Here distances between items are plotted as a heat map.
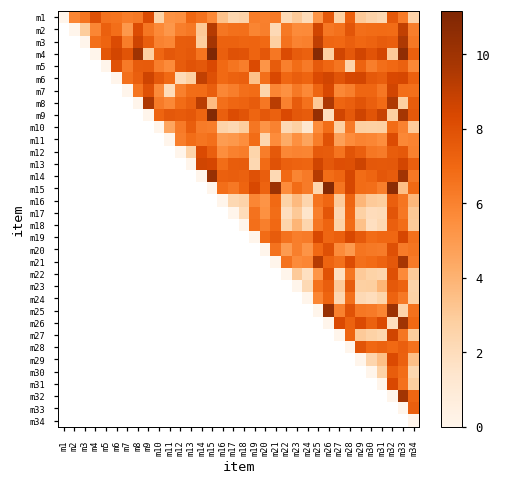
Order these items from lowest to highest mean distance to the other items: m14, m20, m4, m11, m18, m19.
m18, m11, m20, m19, m14, m4
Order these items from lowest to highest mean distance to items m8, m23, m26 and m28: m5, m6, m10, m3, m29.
m10, m5, m29, m3, m6
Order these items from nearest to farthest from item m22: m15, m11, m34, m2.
m34, m11, m15, m2
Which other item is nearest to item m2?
m21
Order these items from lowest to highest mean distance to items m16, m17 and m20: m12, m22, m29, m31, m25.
m22, m31, m29, m12, m25
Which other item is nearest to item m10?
m24
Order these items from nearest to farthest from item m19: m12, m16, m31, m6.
m12, m6, m16, m31
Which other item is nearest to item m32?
m26
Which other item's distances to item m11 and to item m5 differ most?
m7
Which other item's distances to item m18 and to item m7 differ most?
m30
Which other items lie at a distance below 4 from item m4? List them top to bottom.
m9, m26, m32
